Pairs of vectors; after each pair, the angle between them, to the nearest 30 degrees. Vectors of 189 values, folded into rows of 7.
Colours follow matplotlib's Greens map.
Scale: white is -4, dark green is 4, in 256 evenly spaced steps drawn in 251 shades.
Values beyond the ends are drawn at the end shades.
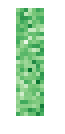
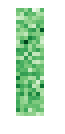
120 degrees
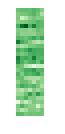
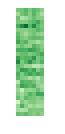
30 degrees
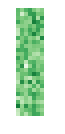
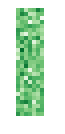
120 degrees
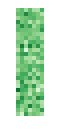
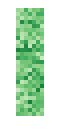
120 degrees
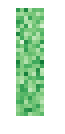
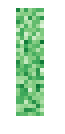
30 degrees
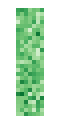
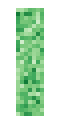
60 degrees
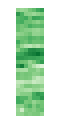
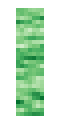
60 degrees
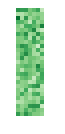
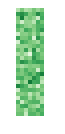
120 degrees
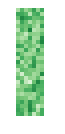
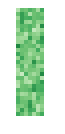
30 degrees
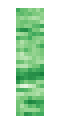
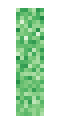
90 degrees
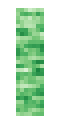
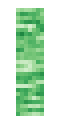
60 degrees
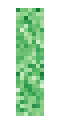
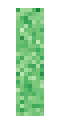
30 degrees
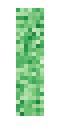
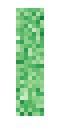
60 degrees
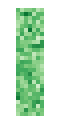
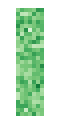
150 degrees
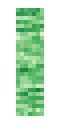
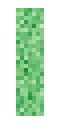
90 degrees
